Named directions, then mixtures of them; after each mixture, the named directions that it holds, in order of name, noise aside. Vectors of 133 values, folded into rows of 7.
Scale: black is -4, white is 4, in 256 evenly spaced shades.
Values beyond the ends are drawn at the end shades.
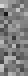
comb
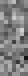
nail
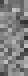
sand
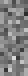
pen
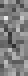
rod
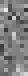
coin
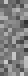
pen, rod, sand.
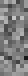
coin, nail, rod.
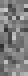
coin, rod.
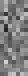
coin, comb, rod.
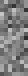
nail, pen, sand.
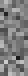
comb, pen, sand.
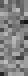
sand.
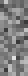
pen, rod, sand.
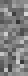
coin, nail, pen.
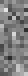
coin.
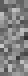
nail, pen, sand.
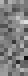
nail, sand.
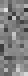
coin.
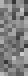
nail, pen, sand.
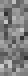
comb, nail.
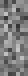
comb, rod.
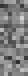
comb, nail, rod.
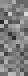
comb, pen, rod.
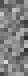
nail, sand.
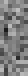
coin, comb, pen.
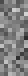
comb, nail, sand.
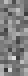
pen.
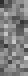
comb, nail, sand.
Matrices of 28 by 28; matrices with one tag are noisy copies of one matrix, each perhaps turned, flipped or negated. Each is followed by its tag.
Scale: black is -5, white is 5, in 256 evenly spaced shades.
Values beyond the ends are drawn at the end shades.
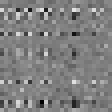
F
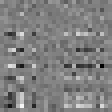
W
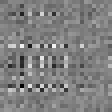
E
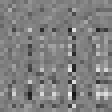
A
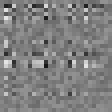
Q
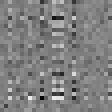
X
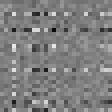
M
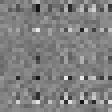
F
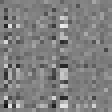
Q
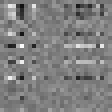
W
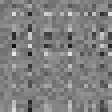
M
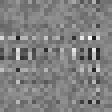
X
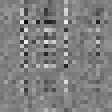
E
